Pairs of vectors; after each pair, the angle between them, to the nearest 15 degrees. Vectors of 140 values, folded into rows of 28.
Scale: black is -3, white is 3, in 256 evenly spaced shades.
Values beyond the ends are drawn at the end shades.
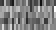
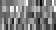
60 degrees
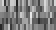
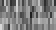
165 degrees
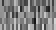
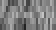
105 degrees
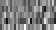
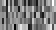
75 degrees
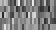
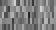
150 degrees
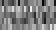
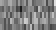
120 degrees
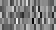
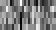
90 degrees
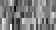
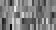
165 degrees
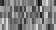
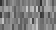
60 degrees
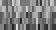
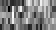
90 degrees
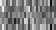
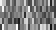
30 degrees
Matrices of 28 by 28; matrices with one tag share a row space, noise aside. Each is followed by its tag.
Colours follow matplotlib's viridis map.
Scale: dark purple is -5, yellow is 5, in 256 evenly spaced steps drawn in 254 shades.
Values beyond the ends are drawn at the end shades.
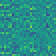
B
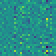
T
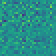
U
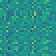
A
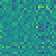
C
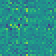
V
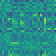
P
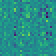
T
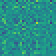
U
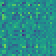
U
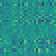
C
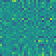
C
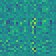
A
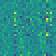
T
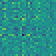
U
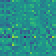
B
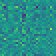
U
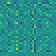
A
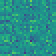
B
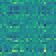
P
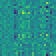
T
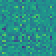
U
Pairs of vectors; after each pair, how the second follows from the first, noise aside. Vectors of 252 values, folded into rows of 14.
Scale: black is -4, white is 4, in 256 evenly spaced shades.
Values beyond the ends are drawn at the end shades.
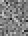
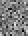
wrapped around.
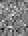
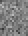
shrunk.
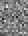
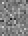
reversed, partly zeroed.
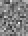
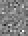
wrapped around, partly zeroed.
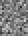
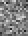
shuffled.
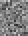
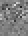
partly zeroed.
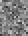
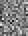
shuffled.
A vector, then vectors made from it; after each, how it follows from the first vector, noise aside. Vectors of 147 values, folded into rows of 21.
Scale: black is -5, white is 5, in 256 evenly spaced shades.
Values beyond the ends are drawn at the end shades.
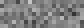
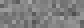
shrunk.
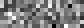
reversed, negated, scaled up.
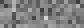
wrapped around.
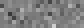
reversed, partly zeroed.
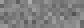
shrunk.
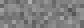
shrunk.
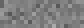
reversed, shrunk.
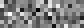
reversed, negated, scaled up.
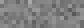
shrunk.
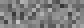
wrapped around.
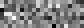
reversed, negated, scaled up.
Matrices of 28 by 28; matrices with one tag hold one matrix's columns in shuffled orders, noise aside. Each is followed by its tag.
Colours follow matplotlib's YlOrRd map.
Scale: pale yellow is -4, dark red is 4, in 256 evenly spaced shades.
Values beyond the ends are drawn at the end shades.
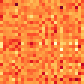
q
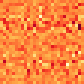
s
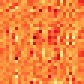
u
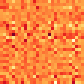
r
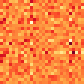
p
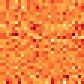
r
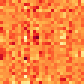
u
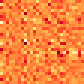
p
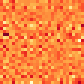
r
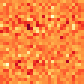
s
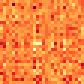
q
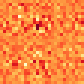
s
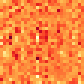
u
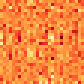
u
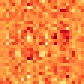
u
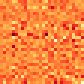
r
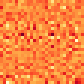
r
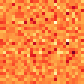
p
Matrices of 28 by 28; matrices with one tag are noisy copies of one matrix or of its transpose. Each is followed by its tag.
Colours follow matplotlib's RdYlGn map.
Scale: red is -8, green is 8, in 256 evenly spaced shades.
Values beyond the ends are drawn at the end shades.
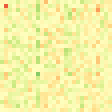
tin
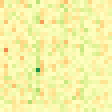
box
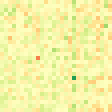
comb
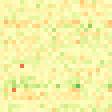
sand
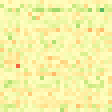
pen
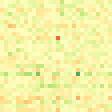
comb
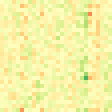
sand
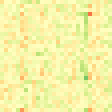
sand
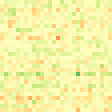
comb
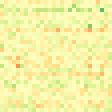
pen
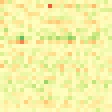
box
